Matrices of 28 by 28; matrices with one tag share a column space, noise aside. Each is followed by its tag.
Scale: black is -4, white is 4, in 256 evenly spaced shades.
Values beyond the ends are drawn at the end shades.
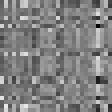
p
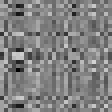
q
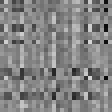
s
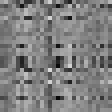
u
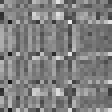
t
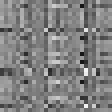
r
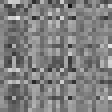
u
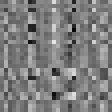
s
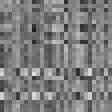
s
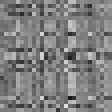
q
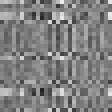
t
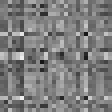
q
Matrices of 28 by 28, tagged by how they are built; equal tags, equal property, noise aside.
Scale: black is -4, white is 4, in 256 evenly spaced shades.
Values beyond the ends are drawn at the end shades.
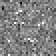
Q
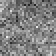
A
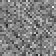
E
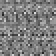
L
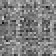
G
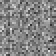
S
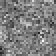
A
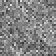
E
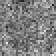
A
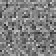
L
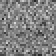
L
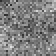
A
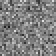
L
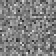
L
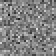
S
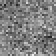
A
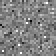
Q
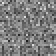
L
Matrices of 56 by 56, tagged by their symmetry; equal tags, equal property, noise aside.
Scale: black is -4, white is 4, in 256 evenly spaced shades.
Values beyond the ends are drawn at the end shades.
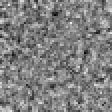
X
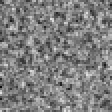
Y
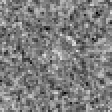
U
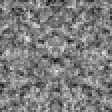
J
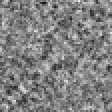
U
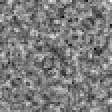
U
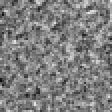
Y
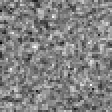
Y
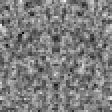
J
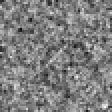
X
